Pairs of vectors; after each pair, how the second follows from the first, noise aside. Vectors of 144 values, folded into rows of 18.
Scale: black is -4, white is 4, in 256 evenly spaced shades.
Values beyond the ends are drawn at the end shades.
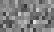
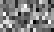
negated, scaled up.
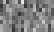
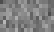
wrapped around, shrunk.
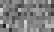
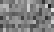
reversed.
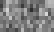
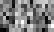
reversed, negated, scaled up.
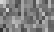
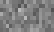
wrapped around, shrunk.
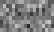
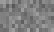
wrapped around, shrunk.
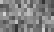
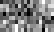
negated, scaled up.
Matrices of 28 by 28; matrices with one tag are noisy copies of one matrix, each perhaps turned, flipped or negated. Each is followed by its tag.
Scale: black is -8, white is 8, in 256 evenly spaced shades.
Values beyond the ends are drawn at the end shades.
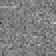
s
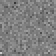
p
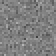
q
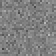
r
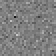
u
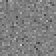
u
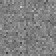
r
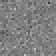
r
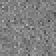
r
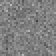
s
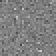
u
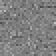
s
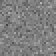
p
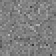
q
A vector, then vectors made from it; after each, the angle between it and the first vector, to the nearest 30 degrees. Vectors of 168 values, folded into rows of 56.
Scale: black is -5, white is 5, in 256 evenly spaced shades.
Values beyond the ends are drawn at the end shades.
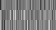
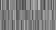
60 degrees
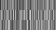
60 degrees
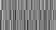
150 degrees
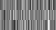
60 degrees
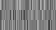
150 degrees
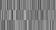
60 degrees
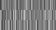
30 degrees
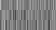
150 degrees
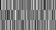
60 degrees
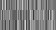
90 degrees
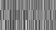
120 degrees
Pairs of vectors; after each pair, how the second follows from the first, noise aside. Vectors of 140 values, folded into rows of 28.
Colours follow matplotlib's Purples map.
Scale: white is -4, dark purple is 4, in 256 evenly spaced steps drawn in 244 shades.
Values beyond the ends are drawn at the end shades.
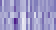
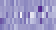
reversed, partly zeroed.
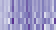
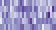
shuffled.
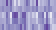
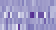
reversed, partly zeroed.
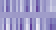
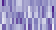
wrapped around.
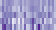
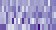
sign-scrambled.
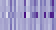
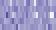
negated, partly zeroed.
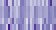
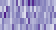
shuffled.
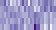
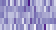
sign-scrambled.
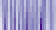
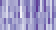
wrapped around, negated.
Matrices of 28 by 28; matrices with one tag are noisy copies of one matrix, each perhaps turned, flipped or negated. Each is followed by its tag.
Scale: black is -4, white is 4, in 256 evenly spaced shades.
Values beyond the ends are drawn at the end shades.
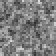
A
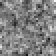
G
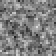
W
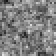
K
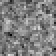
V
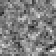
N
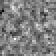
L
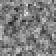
W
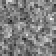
V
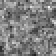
K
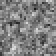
L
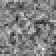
L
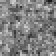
K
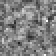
W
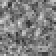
N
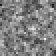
N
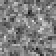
W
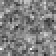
V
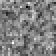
L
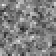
N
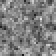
G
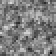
N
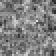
G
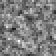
W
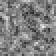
W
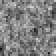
K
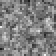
V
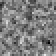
L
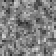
A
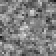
A
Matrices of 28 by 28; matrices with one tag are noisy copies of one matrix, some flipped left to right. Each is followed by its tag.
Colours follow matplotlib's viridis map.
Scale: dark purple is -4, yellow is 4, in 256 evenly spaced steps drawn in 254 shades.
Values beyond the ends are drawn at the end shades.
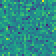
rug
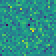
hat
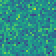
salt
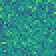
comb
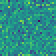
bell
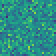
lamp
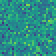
comb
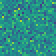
bell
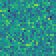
hat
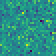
hat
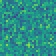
hat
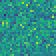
hat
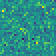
hat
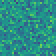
rug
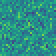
salt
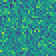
lamp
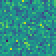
hat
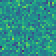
hat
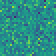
hat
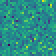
lamp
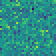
hat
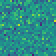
bell
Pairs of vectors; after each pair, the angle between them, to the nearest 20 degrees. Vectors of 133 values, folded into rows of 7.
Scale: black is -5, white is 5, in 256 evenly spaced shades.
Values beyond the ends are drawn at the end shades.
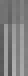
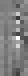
100 degrees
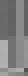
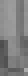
160 degrees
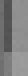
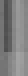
20 degrees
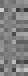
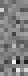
40 degrees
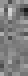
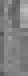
120 degrees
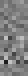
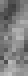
60 degrees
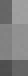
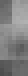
40 degrees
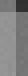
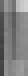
140 degrees
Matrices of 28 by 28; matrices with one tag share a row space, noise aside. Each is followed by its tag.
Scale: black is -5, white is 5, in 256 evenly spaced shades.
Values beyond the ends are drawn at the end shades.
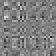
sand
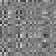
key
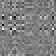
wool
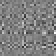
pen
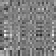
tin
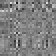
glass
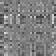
tin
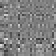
tin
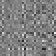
pen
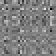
sand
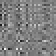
key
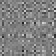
pen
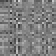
glass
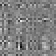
key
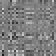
wool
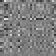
tin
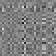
pen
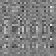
sand
